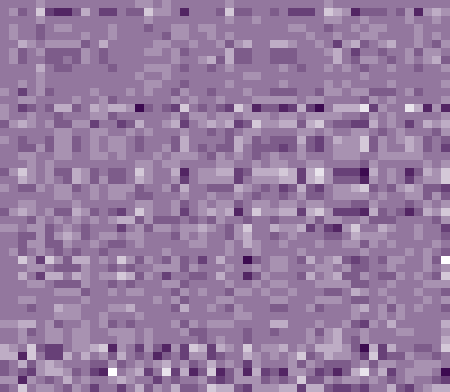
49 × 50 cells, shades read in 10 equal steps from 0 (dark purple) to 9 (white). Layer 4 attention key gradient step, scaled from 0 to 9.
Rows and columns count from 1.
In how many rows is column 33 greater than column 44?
14
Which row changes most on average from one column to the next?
47
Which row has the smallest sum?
2
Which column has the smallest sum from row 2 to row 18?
6
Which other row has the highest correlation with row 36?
34
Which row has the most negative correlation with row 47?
44
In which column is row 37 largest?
40
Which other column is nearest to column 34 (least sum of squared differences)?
8
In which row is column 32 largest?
22
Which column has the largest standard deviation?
41
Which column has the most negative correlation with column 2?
7
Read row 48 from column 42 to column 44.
5 4 3
